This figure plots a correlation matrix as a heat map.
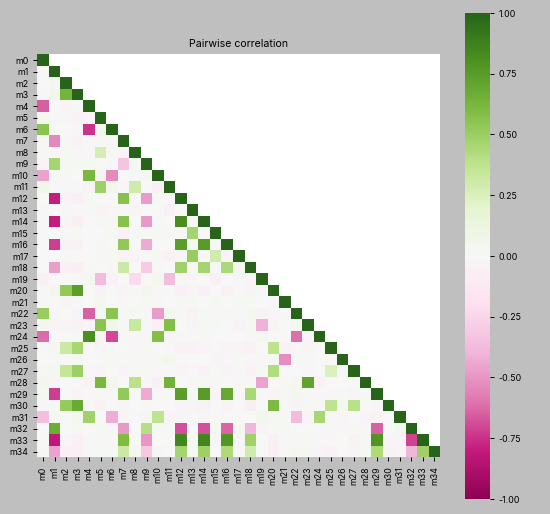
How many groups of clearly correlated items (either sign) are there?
6
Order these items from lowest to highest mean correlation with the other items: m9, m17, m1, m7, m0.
m1, m9, m0, m17, m7
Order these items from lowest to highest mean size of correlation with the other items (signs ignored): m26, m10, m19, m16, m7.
m26, m19, m10, m7, m16
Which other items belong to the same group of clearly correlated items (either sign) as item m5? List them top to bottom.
m8, m11, m19, m23, m28
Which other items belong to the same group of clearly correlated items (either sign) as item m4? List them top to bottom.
m0, m6, m10, m22, m24, m31
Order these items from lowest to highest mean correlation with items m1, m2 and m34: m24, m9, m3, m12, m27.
m12, m24, m9, m27, m3
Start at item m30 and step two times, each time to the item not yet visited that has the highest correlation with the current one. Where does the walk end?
m20
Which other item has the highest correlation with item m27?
m3
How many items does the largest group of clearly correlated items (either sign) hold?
11
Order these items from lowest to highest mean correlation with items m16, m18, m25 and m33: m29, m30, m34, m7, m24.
m24, m30, m34, m7, m29
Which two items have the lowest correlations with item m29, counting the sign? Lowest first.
m1, m32
